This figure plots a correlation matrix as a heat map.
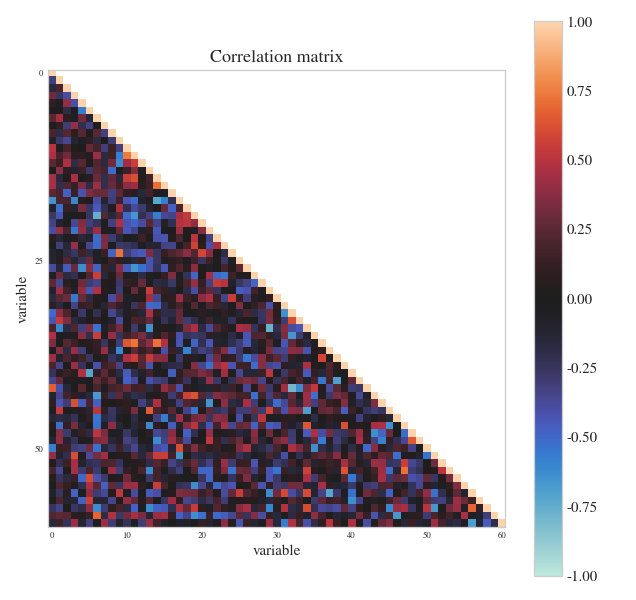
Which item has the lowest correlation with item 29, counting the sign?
34
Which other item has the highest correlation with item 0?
42
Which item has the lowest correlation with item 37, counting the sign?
56
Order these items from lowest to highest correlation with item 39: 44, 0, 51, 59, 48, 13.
13, 48, 59, 51, 0, 44
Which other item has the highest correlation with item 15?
14
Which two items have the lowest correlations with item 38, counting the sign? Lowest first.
41, 26
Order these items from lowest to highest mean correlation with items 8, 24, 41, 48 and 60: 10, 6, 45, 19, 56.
10, 56, 19, 45, 6
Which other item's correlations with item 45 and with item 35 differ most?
32
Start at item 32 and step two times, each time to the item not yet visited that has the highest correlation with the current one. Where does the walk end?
1
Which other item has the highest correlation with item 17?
50
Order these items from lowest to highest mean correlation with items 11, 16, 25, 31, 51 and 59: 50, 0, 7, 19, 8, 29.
19, 50, 29, 7, 8, 0
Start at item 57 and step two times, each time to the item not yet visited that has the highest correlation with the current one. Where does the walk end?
54
